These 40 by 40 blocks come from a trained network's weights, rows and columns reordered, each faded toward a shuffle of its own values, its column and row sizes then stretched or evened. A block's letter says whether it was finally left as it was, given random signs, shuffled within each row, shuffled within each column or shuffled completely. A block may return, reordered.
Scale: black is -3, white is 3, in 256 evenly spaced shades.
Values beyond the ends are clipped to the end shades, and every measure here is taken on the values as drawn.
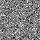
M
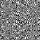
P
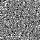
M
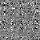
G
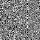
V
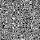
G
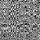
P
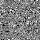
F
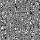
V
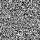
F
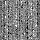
V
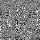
G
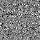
F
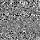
F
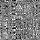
P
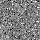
M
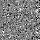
V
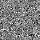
F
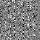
V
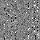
V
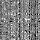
P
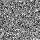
M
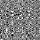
P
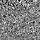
F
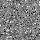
M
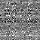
P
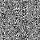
V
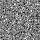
M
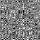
P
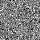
M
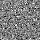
F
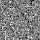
V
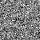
M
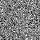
M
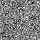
M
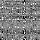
P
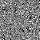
V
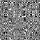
P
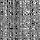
P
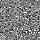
F
